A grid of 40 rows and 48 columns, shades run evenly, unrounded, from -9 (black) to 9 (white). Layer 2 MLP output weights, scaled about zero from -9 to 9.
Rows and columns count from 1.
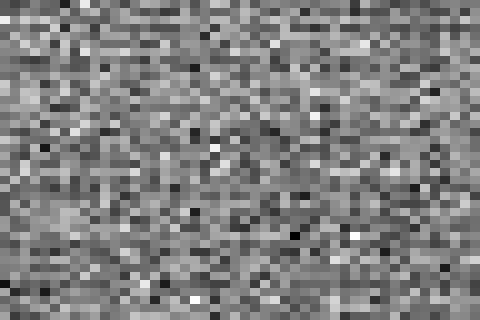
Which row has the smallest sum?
36
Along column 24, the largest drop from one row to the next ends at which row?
8
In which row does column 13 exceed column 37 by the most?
29
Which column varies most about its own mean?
22
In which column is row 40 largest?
14
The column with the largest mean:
34
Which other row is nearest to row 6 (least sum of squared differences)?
39
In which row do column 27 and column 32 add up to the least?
4
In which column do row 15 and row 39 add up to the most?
46
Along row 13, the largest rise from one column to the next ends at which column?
43
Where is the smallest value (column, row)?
30, 30
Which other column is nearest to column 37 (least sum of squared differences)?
47
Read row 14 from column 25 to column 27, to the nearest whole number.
-3 1 3
